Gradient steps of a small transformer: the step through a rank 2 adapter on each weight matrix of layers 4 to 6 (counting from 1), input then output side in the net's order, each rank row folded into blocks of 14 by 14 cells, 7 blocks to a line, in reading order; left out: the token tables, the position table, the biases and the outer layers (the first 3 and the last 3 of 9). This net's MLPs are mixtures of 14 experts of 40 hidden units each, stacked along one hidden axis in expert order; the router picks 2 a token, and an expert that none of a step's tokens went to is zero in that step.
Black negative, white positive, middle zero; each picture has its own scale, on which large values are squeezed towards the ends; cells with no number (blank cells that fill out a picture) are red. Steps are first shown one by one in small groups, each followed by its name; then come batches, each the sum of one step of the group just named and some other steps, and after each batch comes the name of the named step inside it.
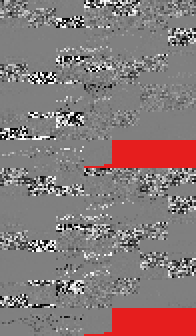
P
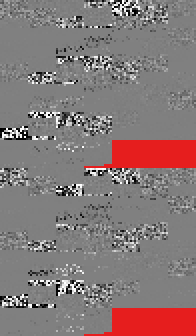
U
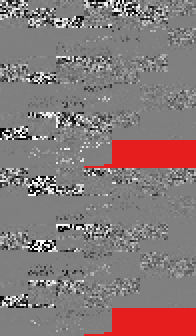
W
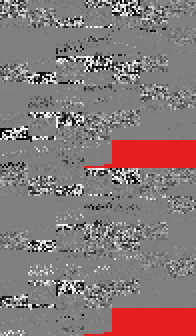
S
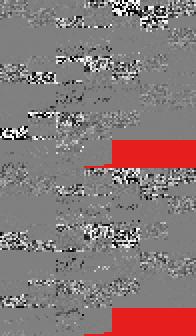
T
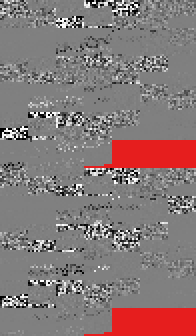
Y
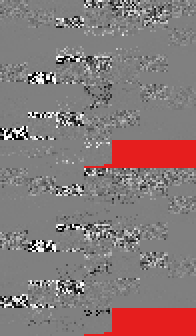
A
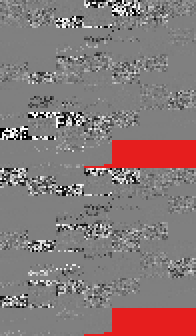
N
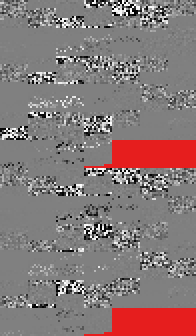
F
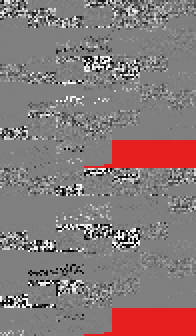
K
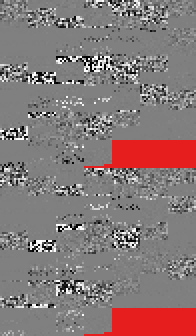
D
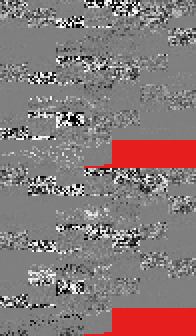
P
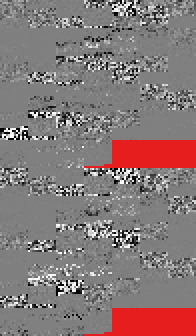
N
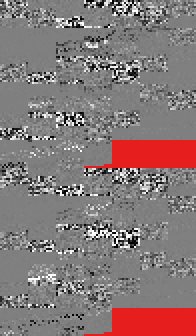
S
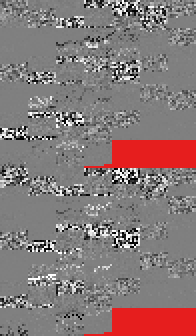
T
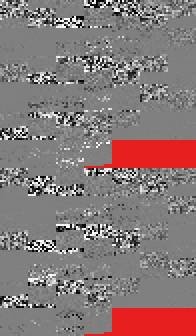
W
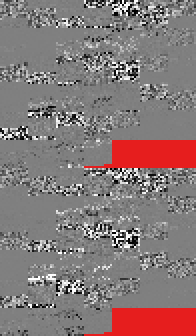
F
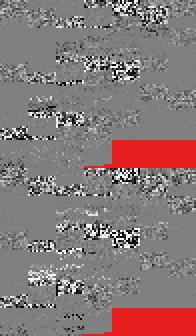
S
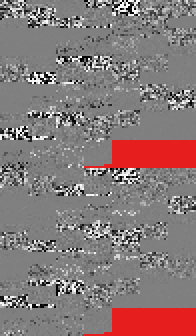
U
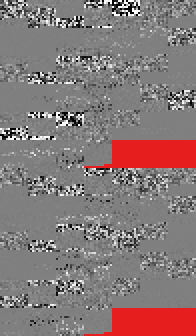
P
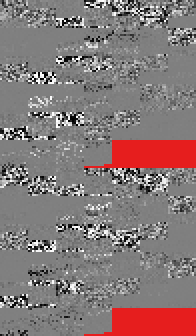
P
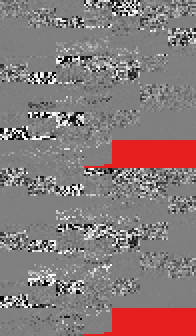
P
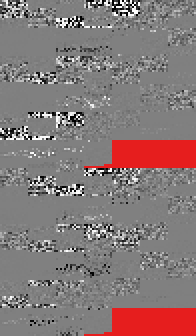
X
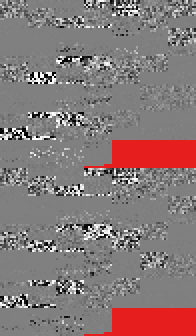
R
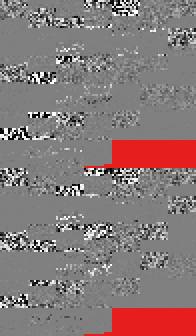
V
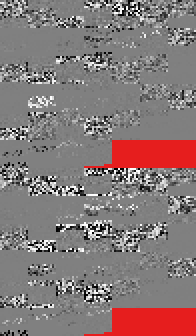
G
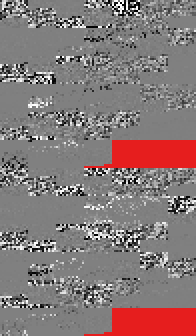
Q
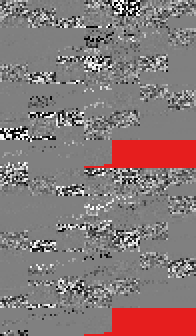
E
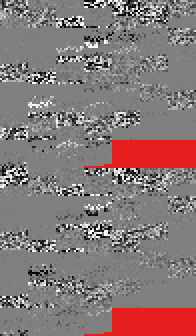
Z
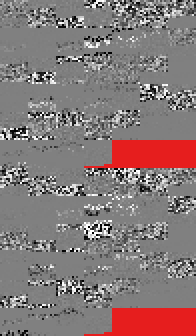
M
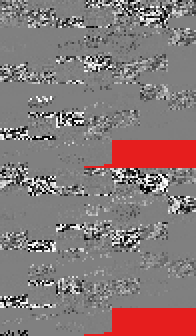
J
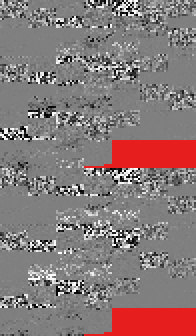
V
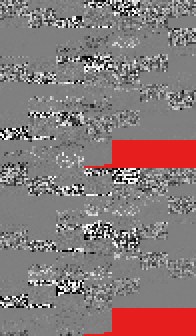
G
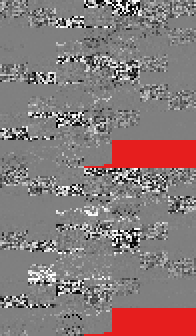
Q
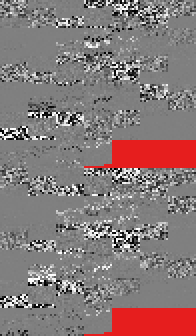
M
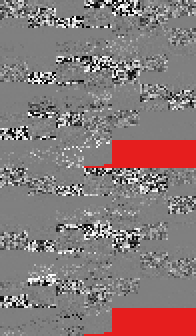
R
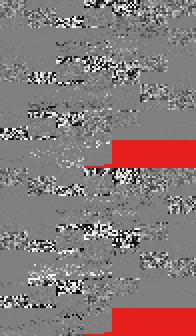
R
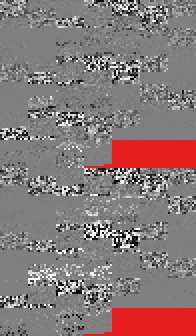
G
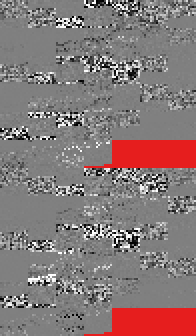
Q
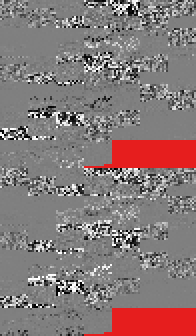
M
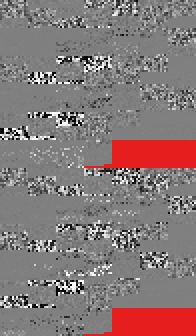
R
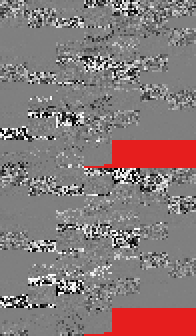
J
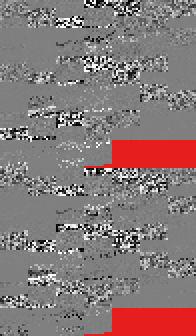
E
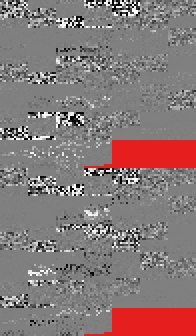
X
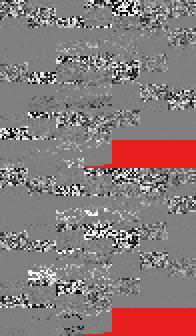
V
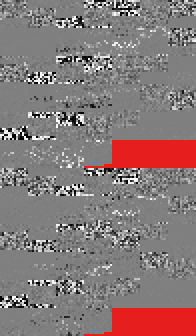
R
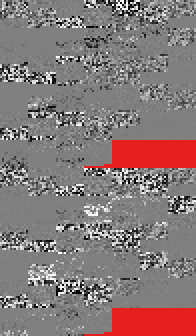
Q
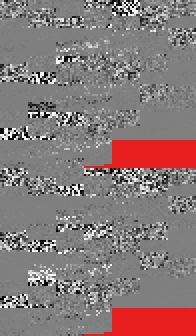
V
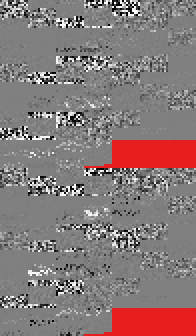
X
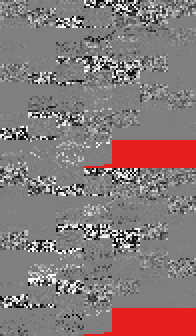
E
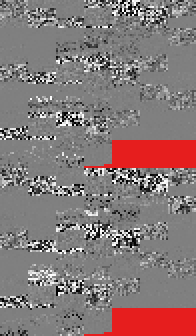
J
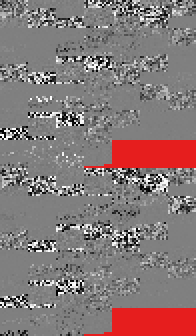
J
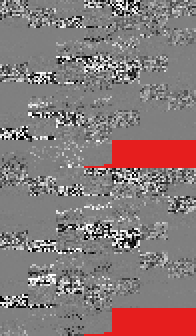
Q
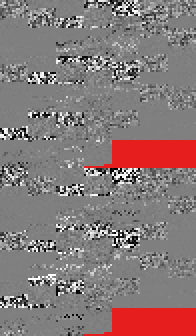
V
